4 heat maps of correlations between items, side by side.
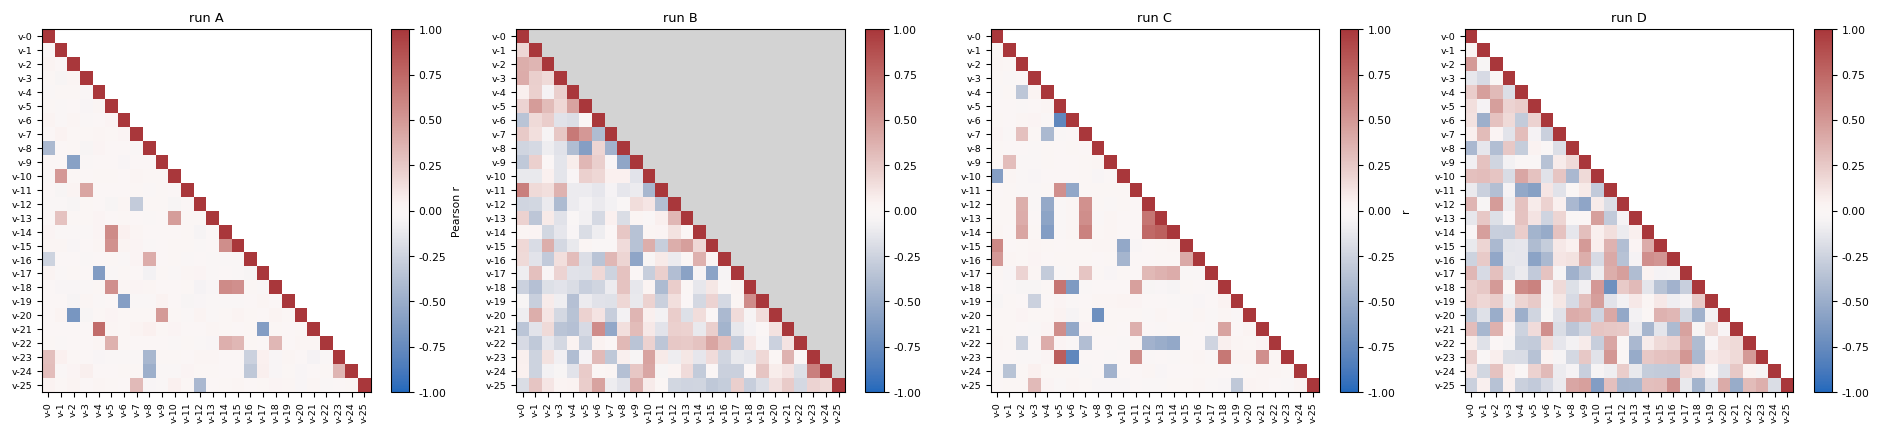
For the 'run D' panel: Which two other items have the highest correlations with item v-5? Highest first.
v-18, v-2
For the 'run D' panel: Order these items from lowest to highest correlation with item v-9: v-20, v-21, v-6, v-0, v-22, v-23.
v-6, v-21, v-0, v-22, v-23, v-20
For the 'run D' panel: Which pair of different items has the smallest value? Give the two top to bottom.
v-11, v-18
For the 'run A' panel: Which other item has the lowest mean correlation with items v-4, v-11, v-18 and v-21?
v-17
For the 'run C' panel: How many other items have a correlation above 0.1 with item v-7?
5
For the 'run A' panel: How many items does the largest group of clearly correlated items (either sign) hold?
5
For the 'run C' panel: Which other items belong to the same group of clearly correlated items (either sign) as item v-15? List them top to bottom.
v-0, v-10, v-16
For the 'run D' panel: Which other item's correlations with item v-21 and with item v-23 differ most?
v-25
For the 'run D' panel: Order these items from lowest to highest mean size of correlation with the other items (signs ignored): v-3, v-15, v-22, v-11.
v-3, v-22, v-15, v-11
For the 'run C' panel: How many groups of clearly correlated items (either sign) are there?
6
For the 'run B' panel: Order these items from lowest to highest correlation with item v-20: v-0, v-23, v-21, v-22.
v-22, v-0, v-23, v-21
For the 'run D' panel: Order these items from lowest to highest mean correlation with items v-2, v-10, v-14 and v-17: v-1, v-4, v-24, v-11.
v-11, v-24, v-1, v-4
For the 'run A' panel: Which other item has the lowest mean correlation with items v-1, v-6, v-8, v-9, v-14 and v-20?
v-2
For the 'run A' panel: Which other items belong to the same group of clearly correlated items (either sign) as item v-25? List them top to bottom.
v-7, v-12
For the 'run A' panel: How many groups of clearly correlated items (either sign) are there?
8
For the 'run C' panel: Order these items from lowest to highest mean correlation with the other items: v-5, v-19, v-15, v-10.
v-10, v-19, v-15, v-5
